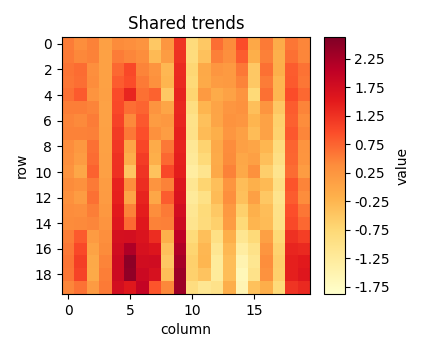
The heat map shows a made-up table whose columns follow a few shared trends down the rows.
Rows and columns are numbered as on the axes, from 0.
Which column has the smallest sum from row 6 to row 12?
10
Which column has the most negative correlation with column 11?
8
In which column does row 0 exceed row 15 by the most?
14
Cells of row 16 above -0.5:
15
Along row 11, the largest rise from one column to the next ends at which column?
18
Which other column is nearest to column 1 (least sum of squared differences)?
0
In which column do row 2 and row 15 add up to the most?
9
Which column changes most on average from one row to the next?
5
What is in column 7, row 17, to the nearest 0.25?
1.75
